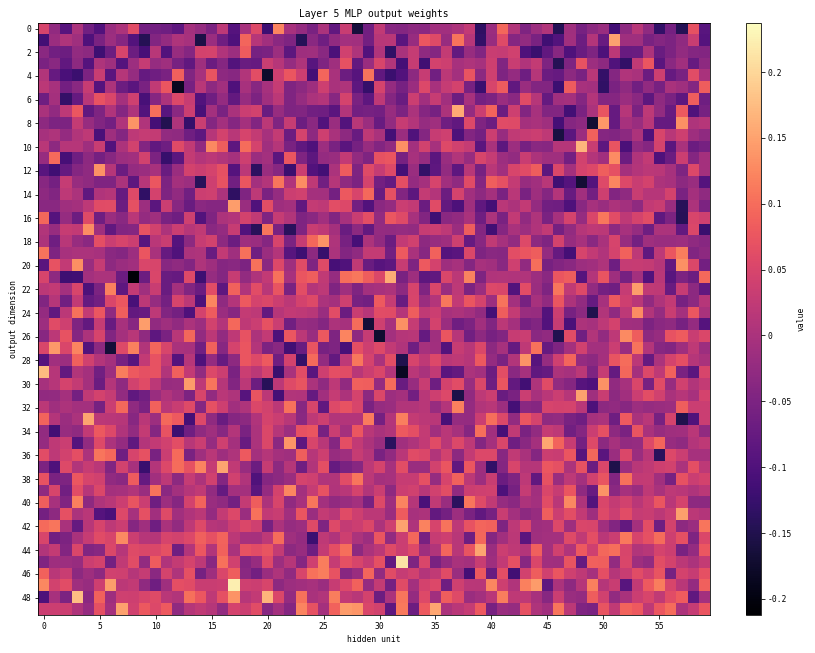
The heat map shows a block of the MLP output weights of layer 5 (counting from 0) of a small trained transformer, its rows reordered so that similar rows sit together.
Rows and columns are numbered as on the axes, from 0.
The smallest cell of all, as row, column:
21, 8
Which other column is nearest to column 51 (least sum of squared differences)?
18
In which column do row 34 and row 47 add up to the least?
52
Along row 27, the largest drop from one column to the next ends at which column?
4
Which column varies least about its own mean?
33
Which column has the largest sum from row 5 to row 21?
50
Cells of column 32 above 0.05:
15
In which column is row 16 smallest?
57
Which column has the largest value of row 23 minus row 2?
31
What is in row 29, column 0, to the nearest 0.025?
0.175
